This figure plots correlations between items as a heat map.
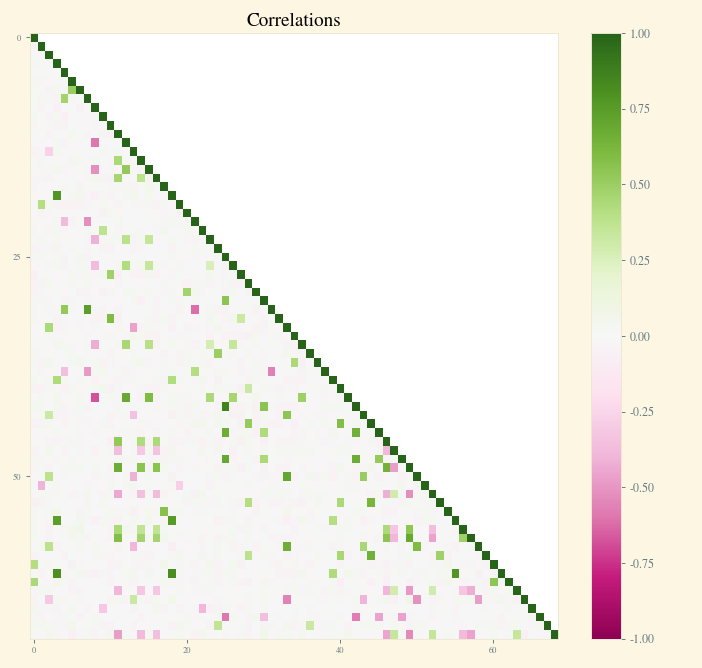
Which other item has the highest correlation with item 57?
49
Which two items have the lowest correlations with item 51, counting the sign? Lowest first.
1, 19
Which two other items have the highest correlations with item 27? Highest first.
10, 32
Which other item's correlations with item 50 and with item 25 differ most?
42
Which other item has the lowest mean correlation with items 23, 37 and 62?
8
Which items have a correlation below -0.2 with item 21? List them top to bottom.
4, 7, 31
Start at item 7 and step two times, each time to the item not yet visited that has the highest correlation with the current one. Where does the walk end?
4
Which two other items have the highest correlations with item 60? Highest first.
62, 0
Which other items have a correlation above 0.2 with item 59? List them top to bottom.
28, 40, 44, 53
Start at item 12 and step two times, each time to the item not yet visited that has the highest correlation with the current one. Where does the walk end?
15
